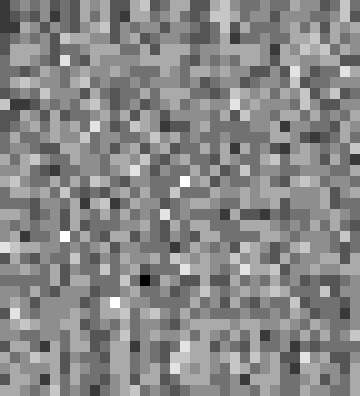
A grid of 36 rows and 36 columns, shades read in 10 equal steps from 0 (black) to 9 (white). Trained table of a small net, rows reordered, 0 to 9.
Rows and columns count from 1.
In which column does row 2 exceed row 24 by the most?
35
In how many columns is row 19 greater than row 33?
9
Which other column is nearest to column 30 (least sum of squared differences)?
11
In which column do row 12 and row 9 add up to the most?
10
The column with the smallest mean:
1
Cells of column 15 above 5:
12
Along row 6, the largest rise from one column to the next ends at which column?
7
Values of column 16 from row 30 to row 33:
5 6 4 4
